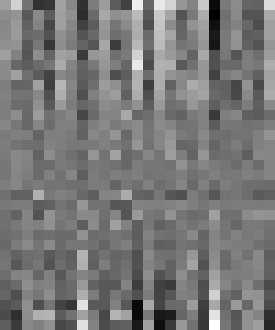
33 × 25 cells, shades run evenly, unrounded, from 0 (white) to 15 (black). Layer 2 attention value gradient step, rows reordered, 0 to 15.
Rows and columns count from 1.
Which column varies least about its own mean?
21
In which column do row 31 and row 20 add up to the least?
8
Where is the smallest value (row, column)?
33, 20
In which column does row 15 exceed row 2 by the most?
15
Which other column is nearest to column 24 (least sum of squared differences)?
14
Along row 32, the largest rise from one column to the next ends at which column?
13
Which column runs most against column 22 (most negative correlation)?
23
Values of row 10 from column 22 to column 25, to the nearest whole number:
11 7 10 5
